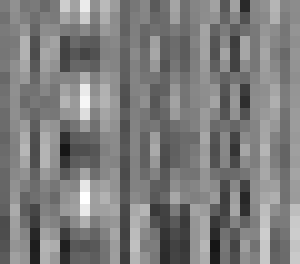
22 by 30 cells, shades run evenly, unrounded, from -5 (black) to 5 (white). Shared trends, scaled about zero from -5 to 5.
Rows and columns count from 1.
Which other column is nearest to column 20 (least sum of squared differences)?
2
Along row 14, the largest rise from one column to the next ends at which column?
5
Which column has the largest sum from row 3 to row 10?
9
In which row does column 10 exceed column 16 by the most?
18
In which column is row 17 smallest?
25
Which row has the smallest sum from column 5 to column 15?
13
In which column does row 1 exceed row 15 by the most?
7
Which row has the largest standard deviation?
21
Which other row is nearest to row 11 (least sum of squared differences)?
15
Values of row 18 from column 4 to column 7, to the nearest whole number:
-2 0 0 1
